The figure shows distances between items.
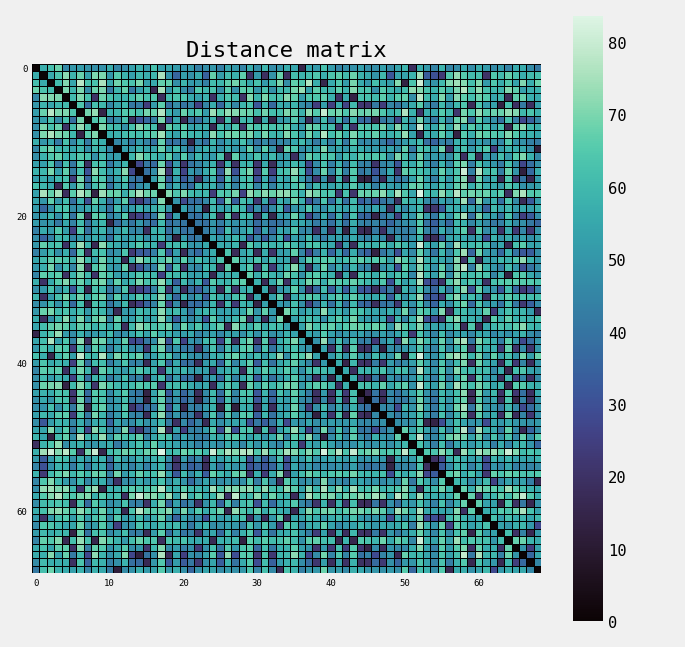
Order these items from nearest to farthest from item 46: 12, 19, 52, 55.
19, 55, 12, 52
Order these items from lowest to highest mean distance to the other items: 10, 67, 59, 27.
67, 59, 10, 27
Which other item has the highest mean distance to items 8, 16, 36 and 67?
52
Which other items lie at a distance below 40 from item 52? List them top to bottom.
6, 9, 57
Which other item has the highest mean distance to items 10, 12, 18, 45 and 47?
17
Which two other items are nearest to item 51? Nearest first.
0, 36
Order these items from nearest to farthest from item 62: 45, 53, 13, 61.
13, 45, 53, 61
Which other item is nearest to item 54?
48
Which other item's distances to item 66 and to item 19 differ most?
14
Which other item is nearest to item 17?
8
